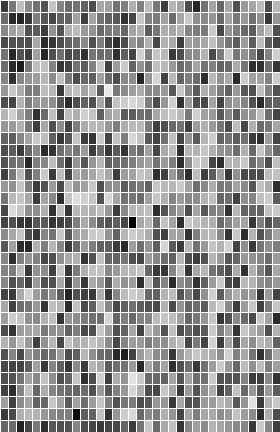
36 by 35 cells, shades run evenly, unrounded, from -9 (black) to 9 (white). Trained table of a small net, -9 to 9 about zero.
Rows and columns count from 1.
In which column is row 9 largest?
17
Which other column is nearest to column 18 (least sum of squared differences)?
30
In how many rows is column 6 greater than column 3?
13
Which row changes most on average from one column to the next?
15
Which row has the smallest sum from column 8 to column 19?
36
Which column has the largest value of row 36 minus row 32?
33
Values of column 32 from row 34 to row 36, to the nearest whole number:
7 1 -5
